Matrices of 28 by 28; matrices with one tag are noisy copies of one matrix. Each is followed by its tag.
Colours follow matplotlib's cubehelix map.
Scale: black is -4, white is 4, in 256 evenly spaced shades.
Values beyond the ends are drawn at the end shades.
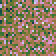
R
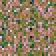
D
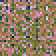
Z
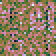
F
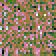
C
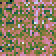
R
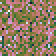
D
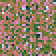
Z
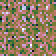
Z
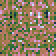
F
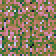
D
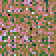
D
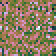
C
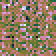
Z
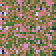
C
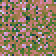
Z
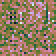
F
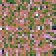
C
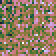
R
